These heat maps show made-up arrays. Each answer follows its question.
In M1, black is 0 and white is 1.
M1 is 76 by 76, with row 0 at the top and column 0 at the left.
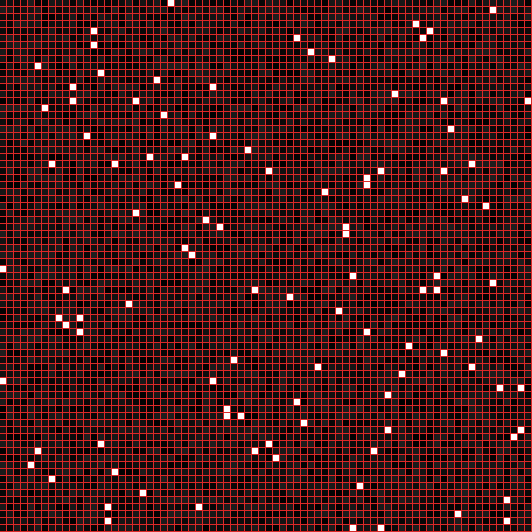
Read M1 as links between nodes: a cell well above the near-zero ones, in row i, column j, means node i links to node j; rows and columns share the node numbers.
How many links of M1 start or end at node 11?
3
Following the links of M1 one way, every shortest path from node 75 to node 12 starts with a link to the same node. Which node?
node 54
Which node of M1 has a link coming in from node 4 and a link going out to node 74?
node 61
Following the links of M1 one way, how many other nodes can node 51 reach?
7
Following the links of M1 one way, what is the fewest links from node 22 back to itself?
5
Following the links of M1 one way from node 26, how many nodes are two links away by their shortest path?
2
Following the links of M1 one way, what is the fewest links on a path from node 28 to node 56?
4
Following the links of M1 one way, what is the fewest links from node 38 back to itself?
3
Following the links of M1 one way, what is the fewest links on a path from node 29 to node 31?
7
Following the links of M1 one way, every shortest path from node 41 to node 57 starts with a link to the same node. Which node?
node 60
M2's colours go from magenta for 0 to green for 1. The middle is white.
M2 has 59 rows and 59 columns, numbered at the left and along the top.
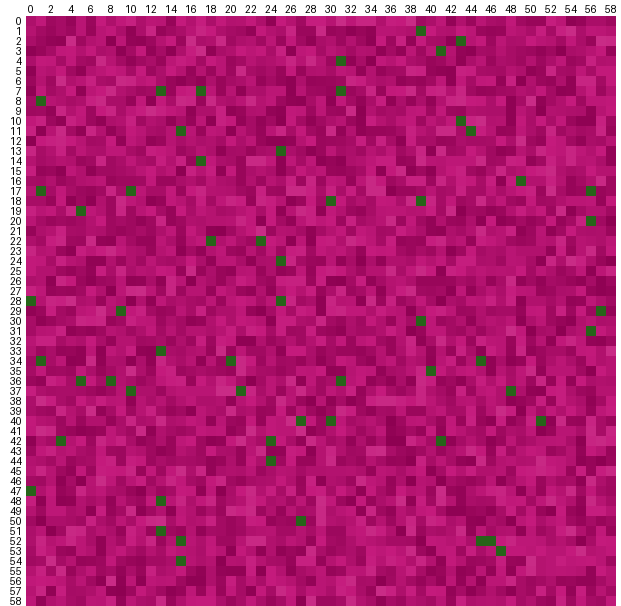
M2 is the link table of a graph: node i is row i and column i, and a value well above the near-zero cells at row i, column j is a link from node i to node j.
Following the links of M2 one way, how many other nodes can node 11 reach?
4
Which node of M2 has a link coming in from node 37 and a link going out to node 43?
node 10
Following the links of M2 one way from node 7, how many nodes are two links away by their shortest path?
4
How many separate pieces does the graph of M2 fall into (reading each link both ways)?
10
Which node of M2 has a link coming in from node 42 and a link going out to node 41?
node 3
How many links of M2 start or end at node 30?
3
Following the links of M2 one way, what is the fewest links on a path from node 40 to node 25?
3
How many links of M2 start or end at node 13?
5
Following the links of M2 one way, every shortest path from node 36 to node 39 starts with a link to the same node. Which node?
node 8
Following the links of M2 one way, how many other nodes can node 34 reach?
5
